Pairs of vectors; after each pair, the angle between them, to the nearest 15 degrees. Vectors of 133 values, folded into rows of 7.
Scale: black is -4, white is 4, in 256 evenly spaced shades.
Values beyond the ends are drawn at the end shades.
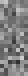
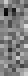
75 degrees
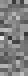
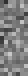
120 degrees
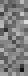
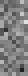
15 degrees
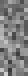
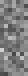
120 degrees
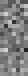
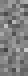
165 degrees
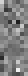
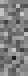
75 degrees
